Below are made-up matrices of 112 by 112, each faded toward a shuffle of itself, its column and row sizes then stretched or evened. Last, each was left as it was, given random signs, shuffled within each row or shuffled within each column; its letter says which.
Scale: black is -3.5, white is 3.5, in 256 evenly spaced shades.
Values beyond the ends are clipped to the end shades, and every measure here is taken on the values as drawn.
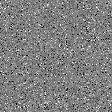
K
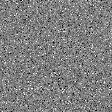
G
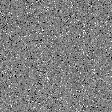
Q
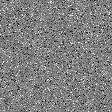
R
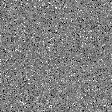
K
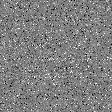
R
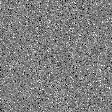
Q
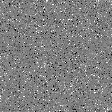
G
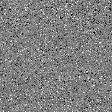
G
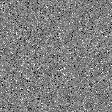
Q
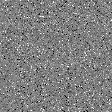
Q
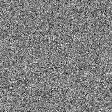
R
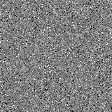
Q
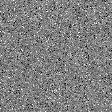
Q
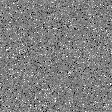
R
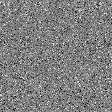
G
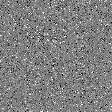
Q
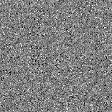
K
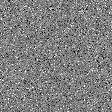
R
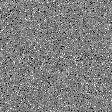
R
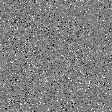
G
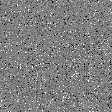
G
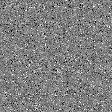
G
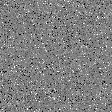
R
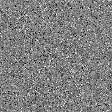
Q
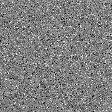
R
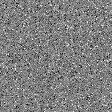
R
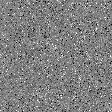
Q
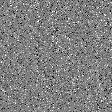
Q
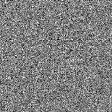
K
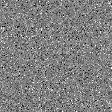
K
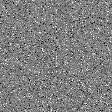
Q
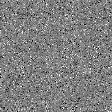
K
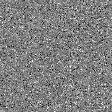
G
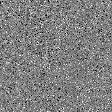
G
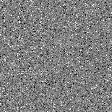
Q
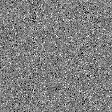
G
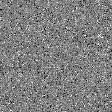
K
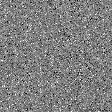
Q
